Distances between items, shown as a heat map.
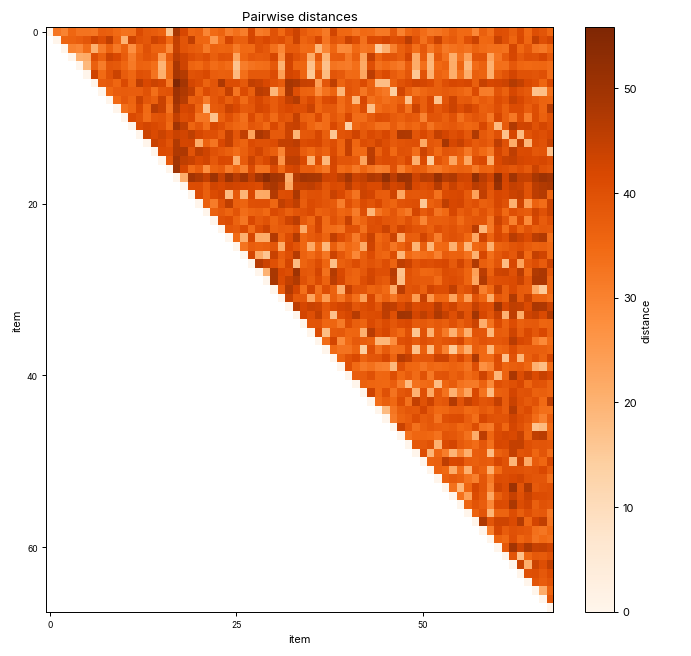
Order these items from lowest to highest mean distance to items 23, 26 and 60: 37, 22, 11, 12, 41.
11, 37, 41, 22, 12
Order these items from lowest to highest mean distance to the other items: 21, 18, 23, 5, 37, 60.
37, 5, 21, 23, 60, 18
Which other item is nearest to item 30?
66
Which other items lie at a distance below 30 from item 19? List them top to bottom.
24, 26, 28, 29, 47, 57
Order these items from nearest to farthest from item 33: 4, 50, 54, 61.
61, 4, 54, 50
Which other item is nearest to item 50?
20
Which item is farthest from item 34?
17
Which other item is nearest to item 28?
47
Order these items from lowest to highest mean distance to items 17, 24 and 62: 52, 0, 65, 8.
0, 52, 8, 65
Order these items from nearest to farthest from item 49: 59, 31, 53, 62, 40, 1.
59, 31, 53, 40, 1, 62
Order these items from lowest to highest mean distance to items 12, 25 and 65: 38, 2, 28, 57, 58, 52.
38, 2, 58, 52, 57, 28
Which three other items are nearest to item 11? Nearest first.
40, 60, 2
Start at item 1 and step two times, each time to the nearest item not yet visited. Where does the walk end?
22
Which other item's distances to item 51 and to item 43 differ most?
15
